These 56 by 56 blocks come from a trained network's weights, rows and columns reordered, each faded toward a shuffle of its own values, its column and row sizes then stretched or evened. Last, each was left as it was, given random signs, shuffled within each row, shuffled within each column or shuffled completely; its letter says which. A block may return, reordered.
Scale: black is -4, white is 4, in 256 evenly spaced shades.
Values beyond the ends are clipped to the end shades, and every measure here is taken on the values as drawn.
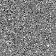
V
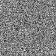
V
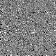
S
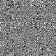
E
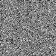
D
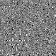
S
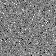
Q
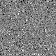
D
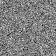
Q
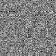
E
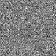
E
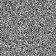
V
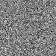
V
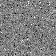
Q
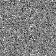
V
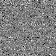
D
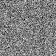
Q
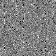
V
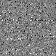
D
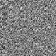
E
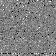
D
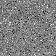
Q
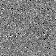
D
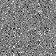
E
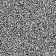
Q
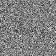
S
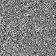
V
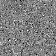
D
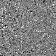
V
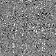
S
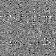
E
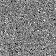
Q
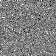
D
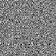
E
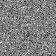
D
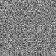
E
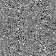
V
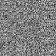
E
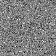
D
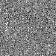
S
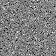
Q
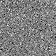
Q
